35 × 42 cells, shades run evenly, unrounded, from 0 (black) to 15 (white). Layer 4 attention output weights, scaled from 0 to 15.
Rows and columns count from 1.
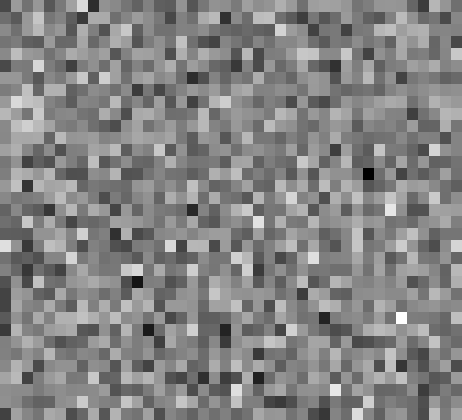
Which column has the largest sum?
2
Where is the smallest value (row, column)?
15, 34
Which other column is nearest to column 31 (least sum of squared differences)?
22
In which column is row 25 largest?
20
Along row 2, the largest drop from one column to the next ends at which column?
21
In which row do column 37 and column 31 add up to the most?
27
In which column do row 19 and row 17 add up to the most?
24
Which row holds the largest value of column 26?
3
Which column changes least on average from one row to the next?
33
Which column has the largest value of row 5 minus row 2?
28
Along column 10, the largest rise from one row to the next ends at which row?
7
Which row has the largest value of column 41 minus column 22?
6
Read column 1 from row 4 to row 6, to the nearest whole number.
7 8 4
